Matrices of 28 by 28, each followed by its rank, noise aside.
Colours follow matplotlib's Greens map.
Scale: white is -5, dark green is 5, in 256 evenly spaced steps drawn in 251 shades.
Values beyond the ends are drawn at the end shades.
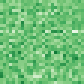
six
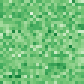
eight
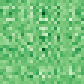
four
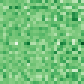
three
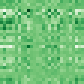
two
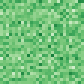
six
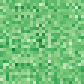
eight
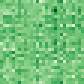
four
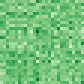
four
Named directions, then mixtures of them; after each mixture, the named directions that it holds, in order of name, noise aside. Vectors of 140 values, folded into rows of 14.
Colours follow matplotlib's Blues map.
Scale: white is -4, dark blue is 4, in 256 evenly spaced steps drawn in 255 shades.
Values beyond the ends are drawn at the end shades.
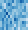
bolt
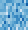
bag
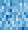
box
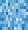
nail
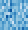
box.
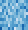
nail.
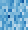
bag, bolt, box.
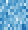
bag, box, nail.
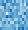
bag, bolt, box.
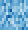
bag, box.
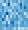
bolt, box, nail.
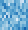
bag, bolt, box.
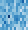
bag, bolt.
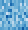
box.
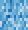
bag, bolt, box.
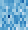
bag, bolt.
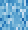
bag, box, nail.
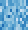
bag, box, nail.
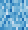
bag, box.
